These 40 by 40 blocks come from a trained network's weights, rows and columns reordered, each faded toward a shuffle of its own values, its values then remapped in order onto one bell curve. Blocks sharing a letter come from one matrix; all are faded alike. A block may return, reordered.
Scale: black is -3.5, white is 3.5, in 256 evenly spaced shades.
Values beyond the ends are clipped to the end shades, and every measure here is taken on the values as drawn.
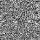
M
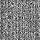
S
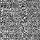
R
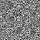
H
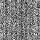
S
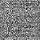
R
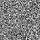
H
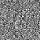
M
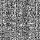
S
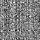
S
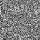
M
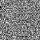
M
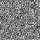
M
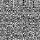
R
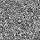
M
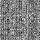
S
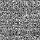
R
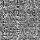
R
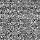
R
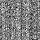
S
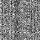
S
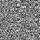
H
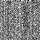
S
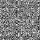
R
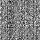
S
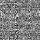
R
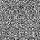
H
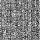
S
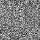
M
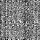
S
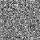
M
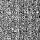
S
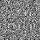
M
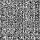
S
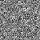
H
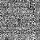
R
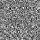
M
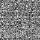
R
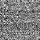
R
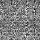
R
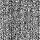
S
